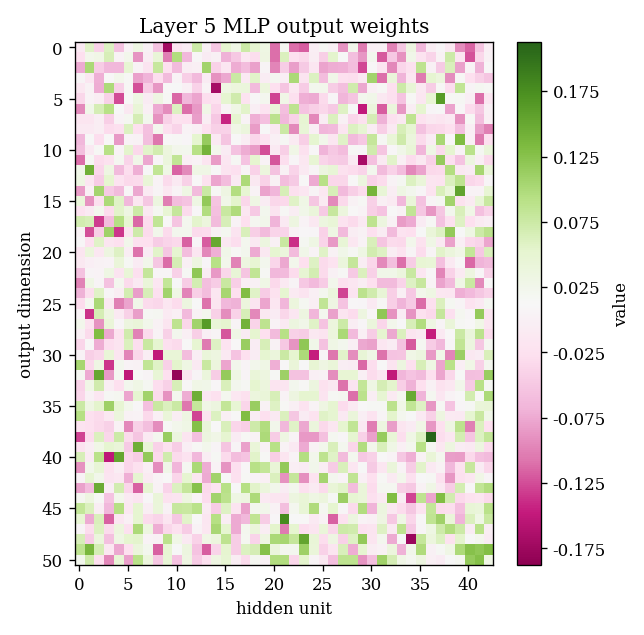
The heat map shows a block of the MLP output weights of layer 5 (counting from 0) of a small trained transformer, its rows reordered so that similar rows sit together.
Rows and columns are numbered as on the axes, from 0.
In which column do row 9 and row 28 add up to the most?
39
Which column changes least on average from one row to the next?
16
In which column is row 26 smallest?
1
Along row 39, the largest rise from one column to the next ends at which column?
6
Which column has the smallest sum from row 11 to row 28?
20
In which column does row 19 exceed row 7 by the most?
14
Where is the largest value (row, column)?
38, 36
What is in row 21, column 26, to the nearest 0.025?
-0.025
